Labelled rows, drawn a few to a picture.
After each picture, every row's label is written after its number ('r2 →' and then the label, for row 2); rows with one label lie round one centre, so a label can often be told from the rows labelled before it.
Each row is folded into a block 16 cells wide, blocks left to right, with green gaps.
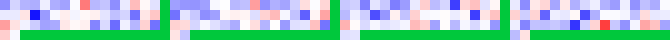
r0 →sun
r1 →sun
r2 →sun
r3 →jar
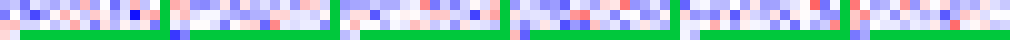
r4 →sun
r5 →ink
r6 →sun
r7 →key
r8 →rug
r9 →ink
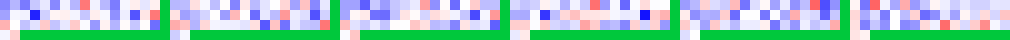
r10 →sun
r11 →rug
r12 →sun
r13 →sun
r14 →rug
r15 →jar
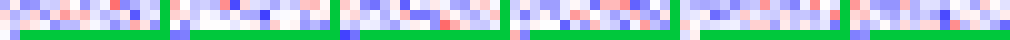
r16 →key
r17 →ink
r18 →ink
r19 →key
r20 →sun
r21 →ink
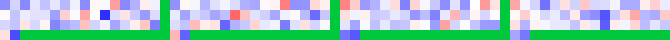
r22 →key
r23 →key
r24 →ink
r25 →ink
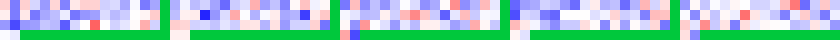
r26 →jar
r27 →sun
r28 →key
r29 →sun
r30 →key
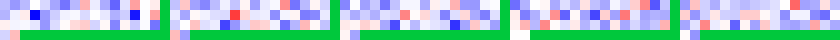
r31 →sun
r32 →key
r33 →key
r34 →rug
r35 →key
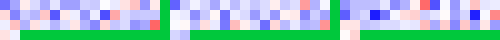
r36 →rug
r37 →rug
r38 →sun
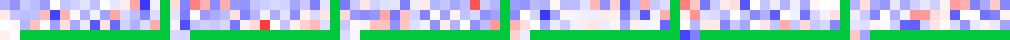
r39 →rug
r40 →jar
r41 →rug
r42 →sun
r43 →ink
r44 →key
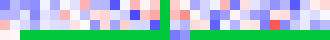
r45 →sun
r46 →ink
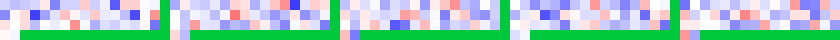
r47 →sun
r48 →key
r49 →key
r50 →sun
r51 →key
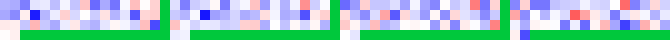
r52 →sun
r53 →sun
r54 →rug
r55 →key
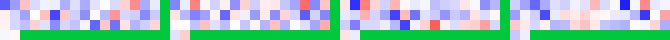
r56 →rug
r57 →rug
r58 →jar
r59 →sun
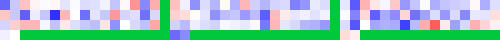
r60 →rug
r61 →ink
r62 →jar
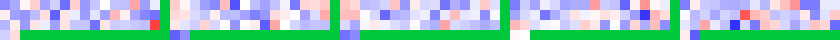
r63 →rug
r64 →ink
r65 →ink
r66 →sun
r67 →key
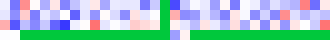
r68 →jar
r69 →rug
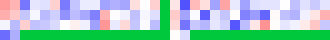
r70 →ink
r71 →jar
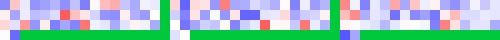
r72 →key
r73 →jar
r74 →ink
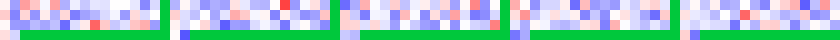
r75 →jar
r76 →key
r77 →rug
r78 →ink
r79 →key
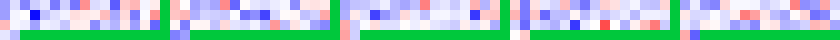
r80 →sun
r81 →ink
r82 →sun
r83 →jar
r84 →key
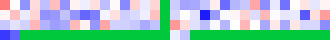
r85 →ink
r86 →sun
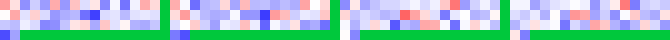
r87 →ink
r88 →ink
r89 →key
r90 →key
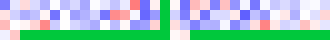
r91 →rug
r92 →jar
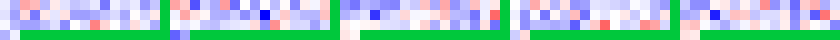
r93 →jar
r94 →ink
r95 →sun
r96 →jar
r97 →sun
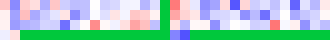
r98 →jar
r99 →ink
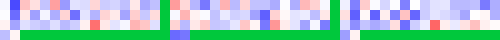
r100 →jar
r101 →ink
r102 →jar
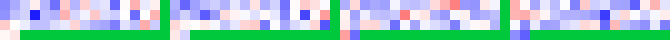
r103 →sun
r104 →sun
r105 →key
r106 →ink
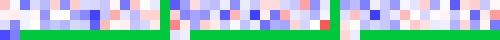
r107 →ink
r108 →rug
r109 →sun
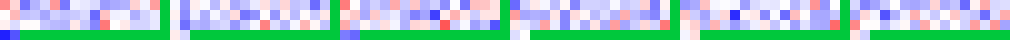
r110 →ink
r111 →jar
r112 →ink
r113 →rug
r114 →rug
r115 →sun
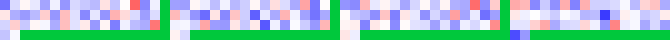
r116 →rug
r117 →rug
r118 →rug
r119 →ink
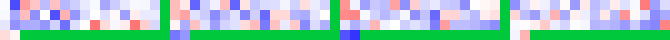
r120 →jar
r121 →ink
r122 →ink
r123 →rug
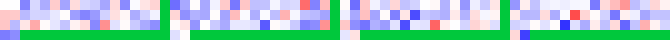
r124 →ink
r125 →rug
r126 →jar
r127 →key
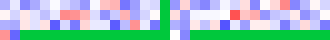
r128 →key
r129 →key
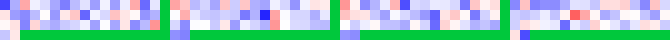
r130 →rug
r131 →ink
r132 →ink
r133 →key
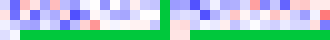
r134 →jar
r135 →sun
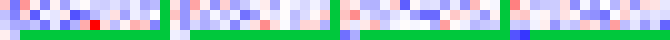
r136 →jar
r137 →jar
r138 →ink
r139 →ink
